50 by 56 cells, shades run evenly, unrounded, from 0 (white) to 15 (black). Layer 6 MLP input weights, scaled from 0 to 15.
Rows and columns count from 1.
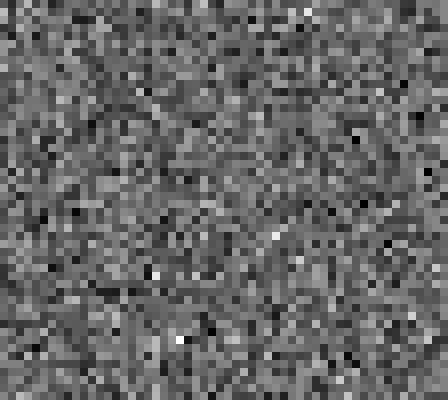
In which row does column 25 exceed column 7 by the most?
28
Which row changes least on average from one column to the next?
8
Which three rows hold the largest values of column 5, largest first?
44, 5, 29
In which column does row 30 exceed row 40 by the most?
52
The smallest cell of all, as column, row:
23, 43
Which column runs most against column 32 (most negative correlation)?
40
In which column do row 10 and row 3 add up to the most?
32
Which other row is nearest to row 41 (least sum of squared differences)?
35
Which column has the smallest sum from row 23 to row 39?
16
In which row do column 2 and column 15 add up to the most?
22
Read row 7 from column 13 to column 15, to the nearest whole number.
7 10 9
